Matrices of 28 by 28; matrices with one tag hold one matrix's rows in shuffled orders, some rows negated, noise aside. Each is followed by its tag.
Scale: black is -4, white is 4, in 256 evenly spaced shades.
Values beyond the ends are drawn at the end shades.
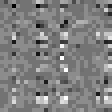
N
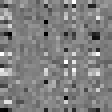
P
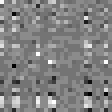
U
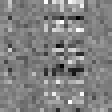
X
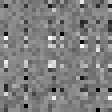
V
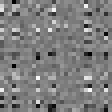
U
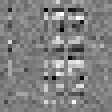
X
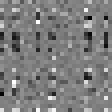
U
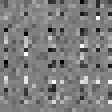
V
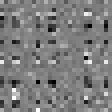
U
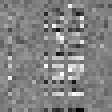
X
